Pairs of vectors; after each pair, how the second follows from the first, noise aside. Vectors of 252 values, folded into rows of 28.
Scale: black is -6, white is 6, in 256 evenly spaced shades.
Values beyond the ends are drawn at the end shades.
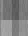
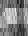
wrapped around, scaled up.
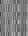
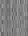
wrapped around, shrunk.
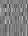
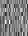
scaled up.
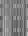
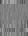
reversed, negated, partly zeroed.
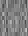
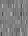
reversed, partly zeroed.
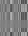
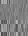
reversed, partly zeroed.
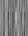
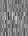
sign-scrambled.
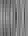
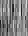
wrapped around, scaled up.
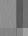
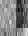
scaled up.
